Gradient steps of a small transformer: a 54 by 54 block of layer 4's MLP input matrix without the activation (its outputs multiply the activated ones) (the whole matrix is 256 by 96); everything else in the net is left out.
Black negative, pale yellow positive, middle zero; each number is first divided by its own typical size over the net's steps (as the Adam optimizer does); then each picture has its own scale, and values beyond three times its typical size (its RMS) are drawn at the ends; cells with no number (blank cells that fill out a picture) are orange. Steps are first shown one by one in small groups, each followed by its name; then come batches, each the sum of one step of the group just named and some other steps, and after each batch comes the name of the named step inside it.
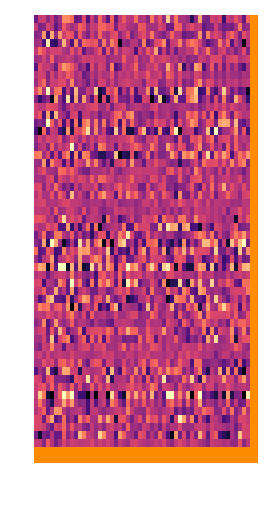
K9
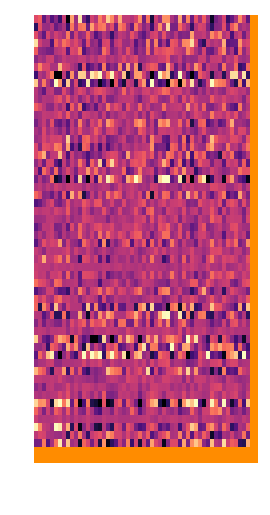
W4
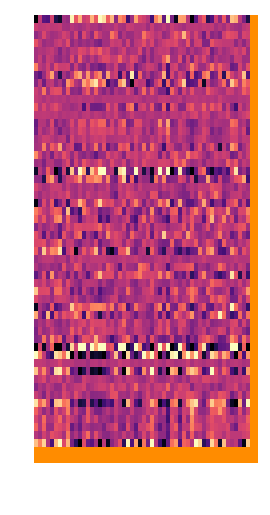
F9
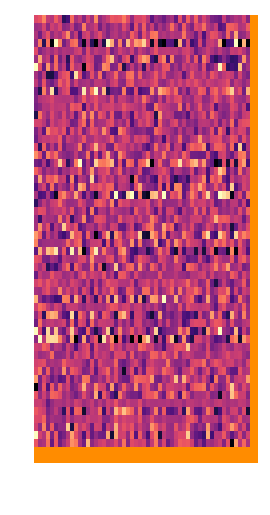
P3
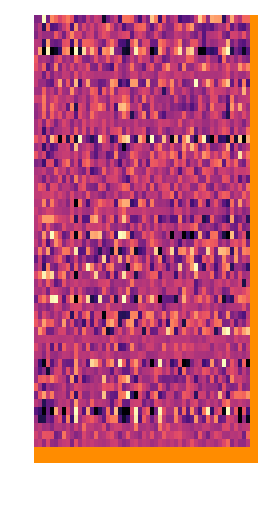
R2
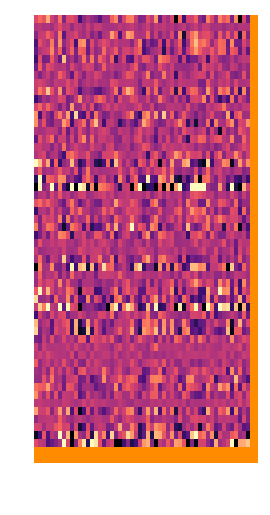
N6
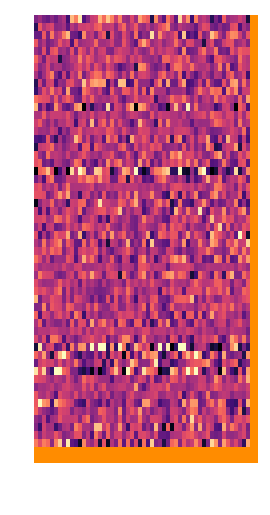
F9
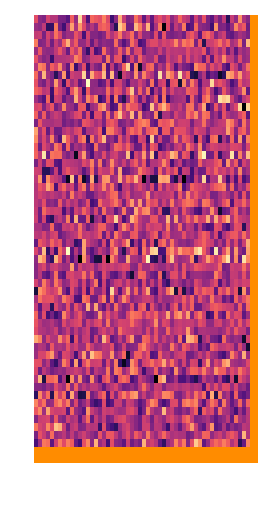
W4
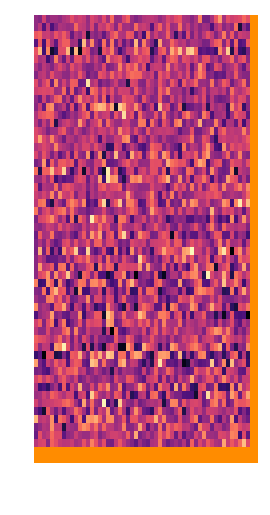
R2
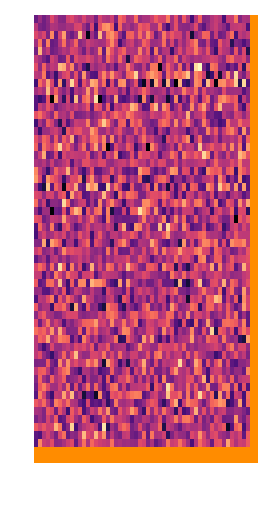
K9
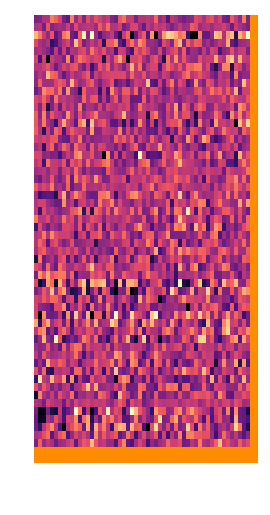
R2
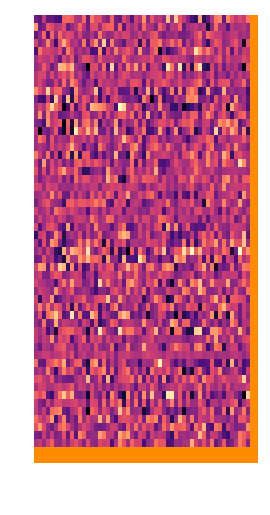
K9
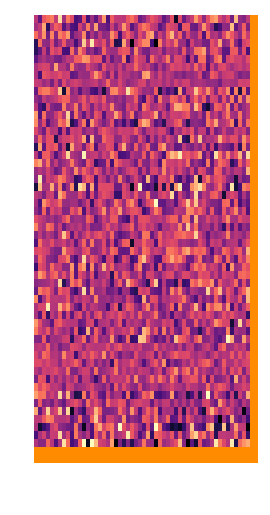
N6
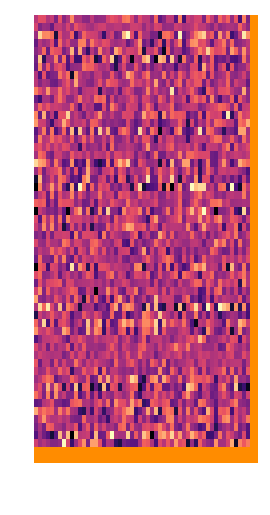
N6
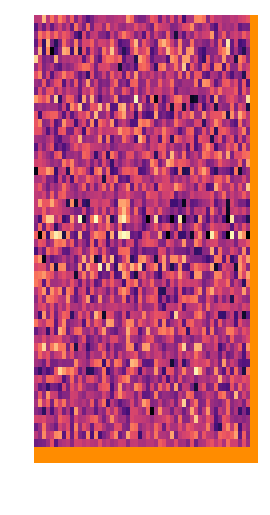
R2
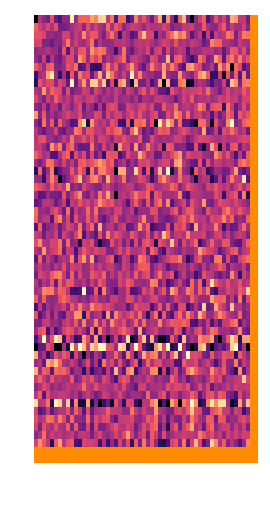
F9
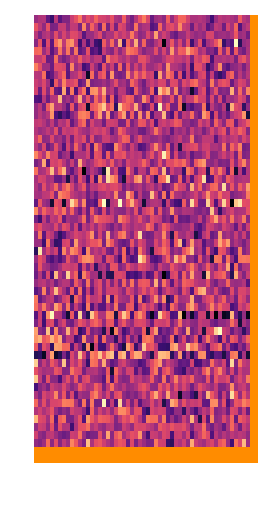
P3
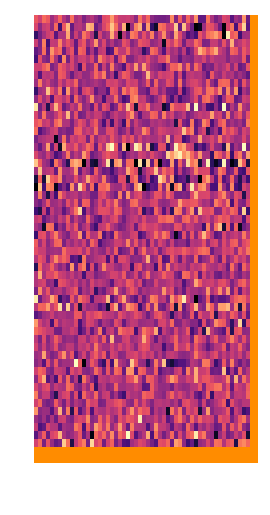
N6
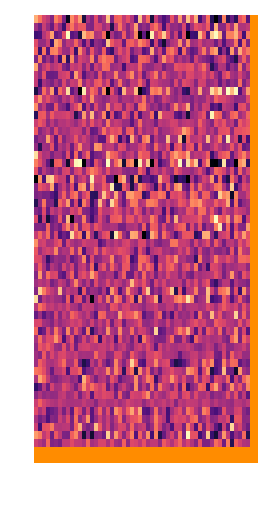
P3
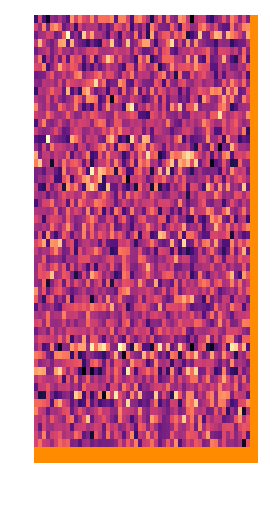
F9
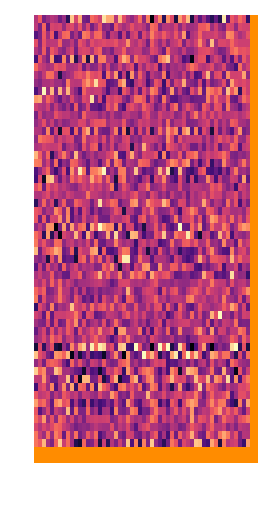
F9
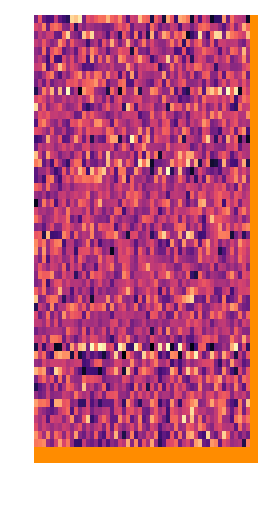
F9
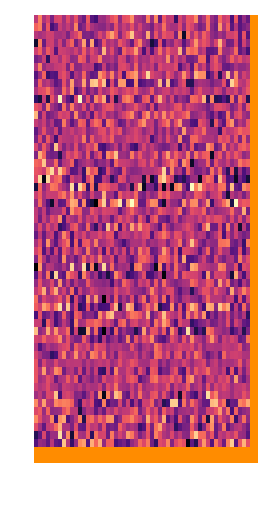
N6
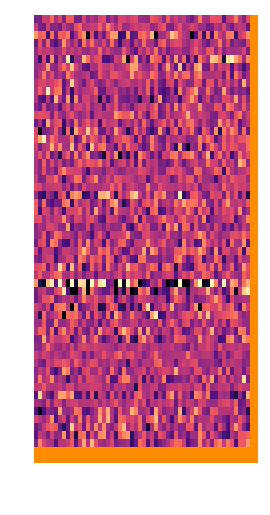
K9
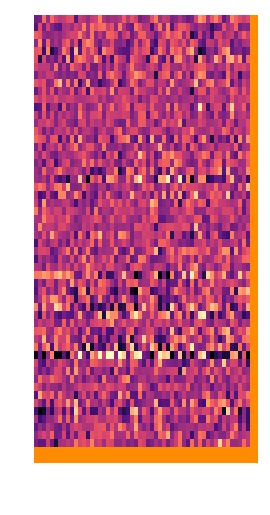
R2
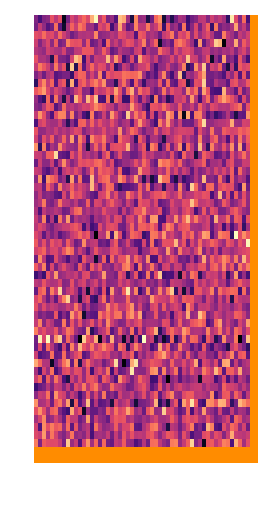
P3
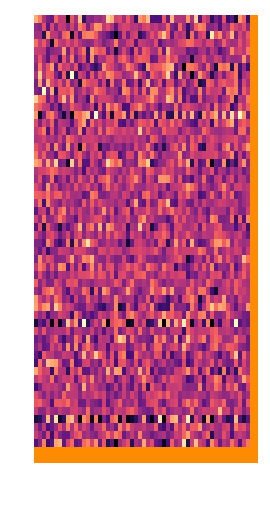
W4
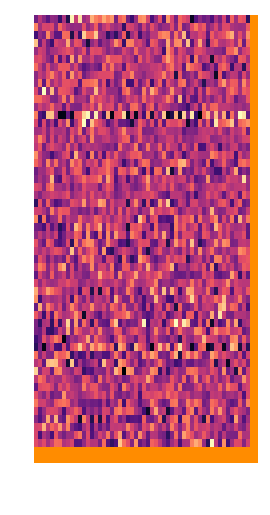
F9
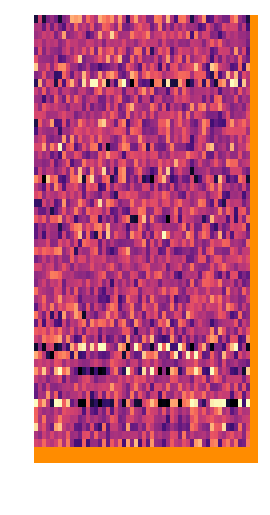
F9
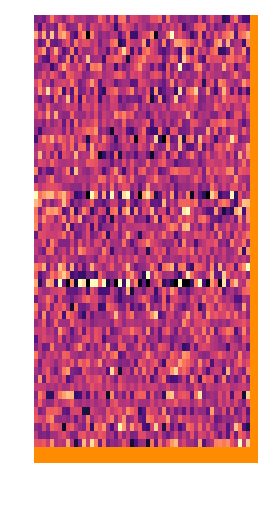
K9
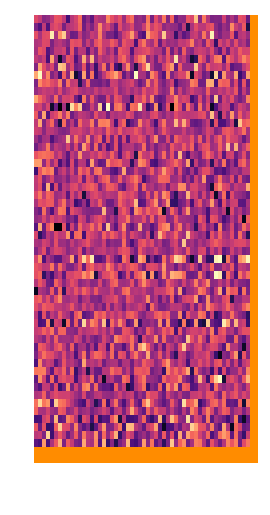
W4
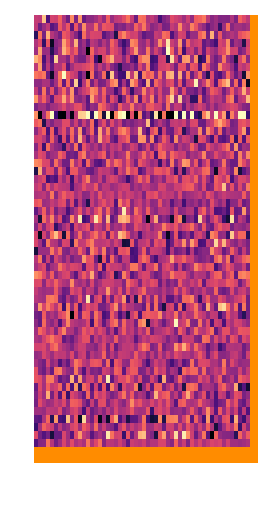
R2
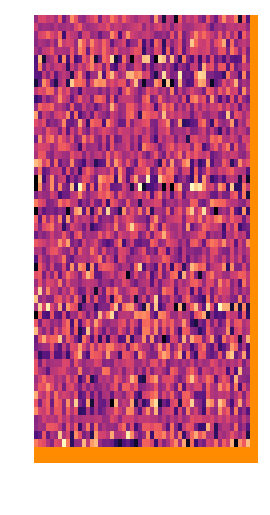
N6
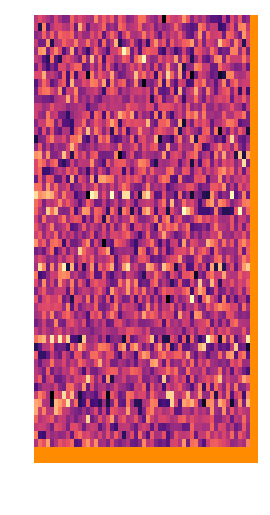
K9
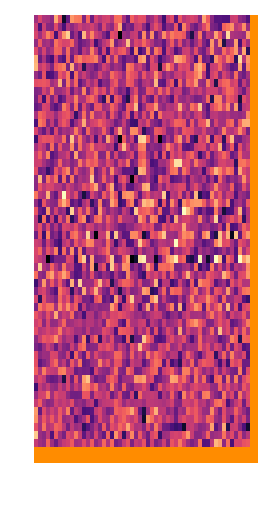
P3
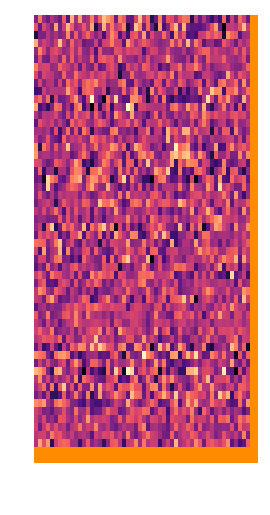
F9
